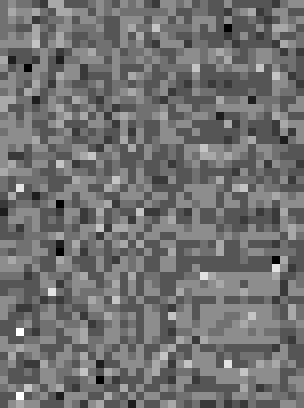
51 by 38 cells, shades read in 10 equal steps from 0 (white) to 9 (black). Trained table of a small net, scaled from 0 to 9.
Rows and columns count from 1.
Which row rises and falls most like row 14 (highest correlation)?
48
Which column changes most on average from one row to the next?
8
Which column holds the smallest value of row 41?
31
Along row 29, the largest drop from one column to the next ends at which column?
15
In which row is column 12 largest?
41
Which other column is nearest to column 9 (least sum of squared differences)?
25
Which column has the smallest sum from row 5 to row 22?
1
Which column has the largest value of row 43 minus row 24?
3
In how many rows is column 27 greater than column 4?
20
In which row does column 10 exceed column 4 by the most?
49
